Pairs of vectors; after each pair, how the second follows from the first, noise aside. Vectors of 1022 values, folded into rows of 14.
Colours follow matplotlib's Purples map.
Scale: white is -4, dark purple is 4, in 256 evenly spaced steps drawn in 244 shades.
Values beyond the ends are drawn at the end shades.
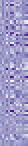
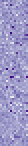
partly zeroed.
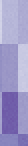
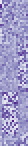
sign-scrambled.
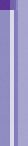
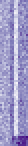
reversed.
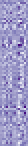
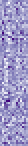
reversed.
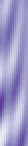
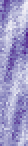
reversed.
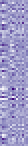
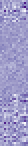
reversed, partly zeroed.
